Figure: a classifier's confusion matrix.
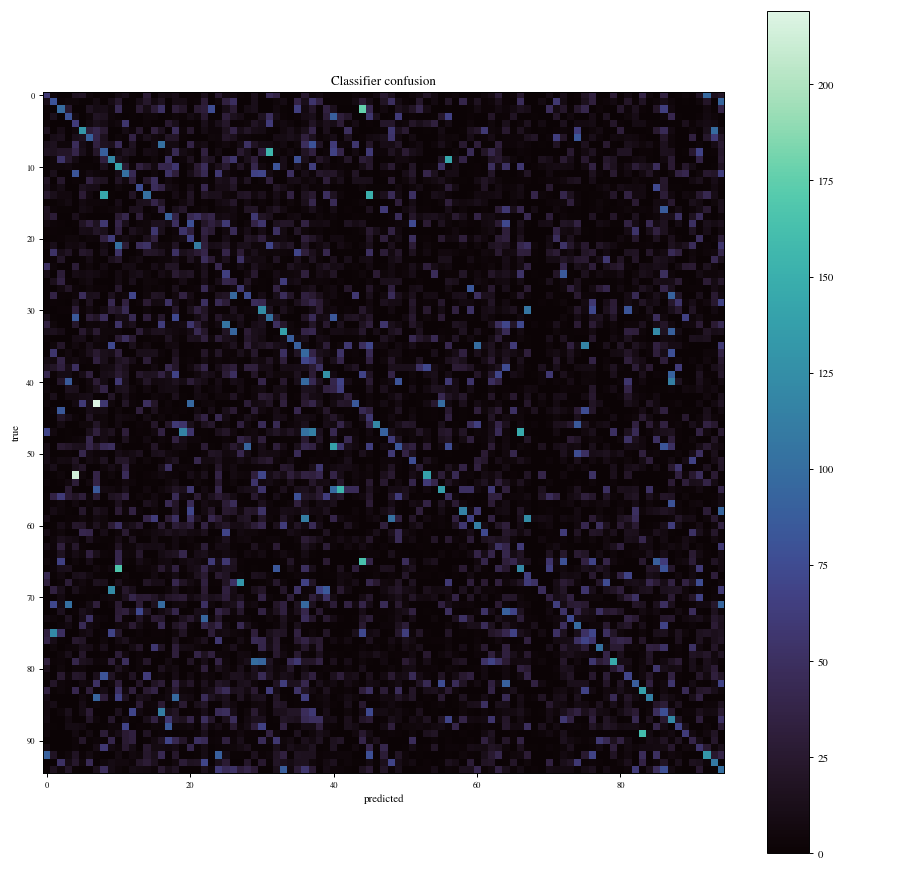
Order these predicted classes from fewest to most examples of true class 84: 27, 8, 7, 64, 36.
27, 8, 64, 36, 7
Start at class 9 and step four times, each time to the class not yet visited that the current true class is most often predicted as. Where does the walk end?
1
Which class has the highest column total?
36
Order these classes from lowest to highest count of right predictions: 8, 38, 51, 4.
38, 4, 51, 8
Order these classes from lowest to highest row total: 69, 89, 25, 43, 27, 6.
89, 27, 25, 6, 69, 43
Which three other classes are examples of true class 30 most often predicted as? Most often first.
67, 81, 76
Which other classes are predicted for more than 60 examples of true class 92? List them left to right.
0, 24, 45, 76
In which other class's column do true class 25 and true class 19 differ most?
72
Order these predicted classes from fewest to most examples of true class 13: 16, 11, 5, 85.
11, 5, 16, 85
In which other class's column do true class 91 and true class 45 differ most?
8
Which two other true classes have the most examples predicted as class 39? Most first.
69, 56
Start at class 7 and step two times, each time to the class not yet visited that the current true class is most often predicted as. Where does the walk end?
86
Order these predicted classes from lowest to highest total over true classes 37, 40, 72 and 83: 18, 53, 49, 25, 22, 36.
53, 22, 25, 18, 49, 36
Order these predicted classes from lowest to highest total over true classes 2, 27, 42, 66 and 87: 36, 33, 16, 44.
33, 16, 36, 44
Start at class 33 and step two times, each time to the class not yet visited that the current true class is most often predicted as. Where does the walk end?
61
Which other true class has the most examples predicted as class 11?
88
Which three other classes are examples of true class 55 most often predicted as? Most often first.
41, 40, 7
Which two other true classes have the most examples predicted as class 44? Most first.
2, 65
